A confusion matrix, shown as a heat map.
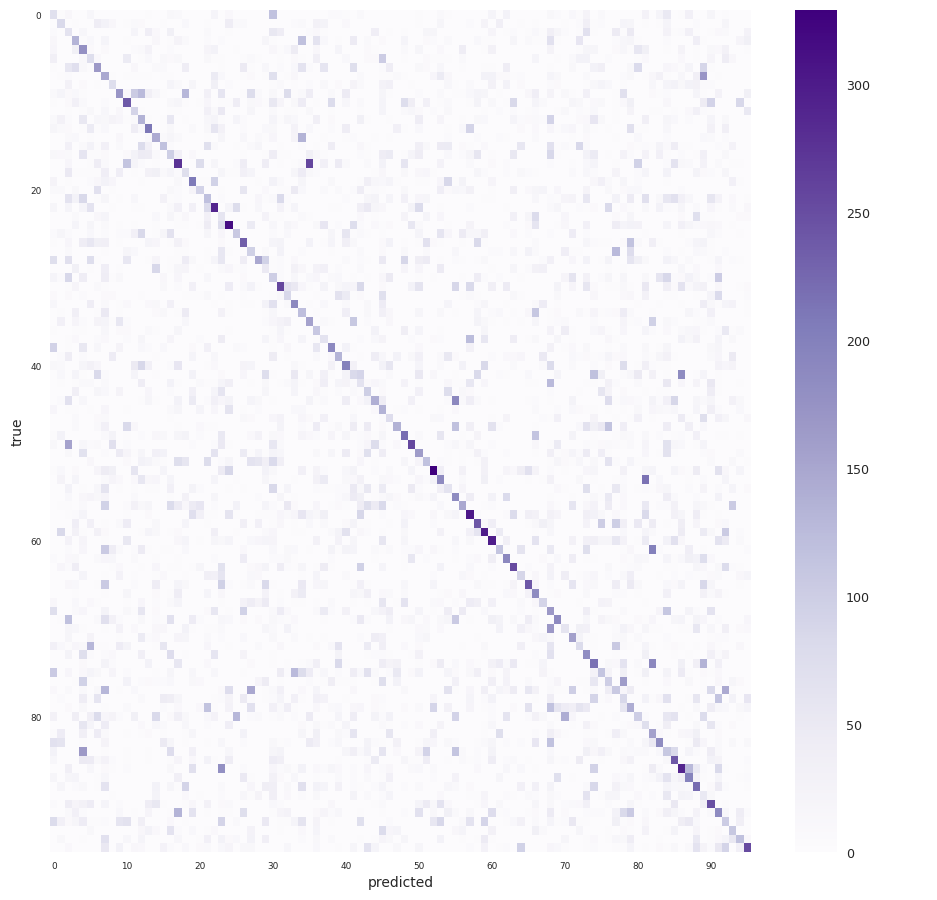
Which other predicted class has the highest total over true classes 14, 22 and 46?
34
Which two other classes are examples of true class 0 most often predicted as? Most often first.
30, 84
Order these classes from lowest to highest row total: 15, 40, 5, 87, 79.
5, 87, 15, 40, 79
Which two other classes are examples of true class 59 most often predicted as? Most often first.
92, 1
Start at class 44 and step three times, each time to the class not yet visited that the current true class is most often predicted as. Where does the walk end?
89
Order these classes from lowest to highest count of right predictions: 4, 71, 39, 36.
36, 39, 71, 4
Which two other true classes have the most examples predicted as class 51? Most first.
84, 26
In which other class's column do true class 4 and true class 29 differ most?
14
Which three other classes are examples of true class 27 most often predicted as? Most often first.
77, 79, 23
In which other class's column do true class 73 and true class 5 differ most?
45
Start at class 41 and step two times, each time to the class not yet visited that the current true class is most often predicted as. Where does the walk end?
23
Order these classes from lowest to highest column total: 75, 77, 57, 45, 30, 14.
75, 14, 77, 57, 30, 45
